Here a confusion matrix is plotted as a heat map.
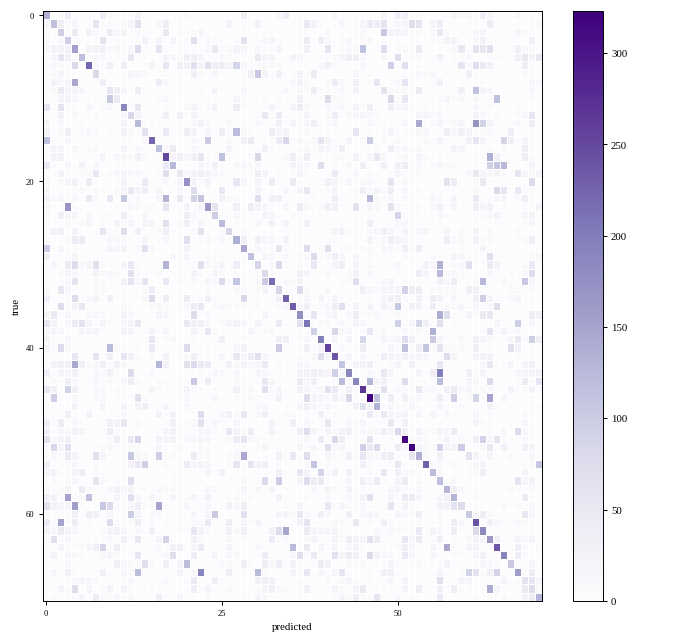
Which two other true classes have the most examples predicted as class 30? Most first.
67, 7
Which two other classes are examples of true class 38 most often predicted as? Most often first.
55, 41
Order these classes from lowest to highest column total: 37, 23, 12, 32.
32, 23, 12, 37
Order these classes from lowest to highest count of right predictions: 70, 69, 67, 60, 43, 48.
48, 69, 60, 70, 67, 43
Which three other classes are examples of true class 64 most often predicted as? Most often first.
57, 35, 8
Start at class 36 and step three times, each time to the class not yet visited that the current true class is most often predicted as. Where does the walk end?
51
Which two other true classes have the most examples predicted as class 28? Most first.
53, 34
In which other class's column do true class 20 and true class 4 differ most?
45
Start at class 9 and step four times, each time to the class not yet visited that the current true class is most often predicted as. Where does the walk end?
22
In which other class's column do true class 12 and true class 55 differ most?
39
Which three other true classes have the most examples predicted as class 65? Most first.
18, 15, 21
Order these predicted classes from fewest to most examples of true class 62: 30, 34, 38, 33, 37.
30, 38, 37, 33, 34
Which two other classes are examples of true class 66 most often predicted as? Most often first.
20, 14
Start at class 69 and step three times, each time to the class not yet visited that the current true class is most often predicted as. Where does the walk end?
25
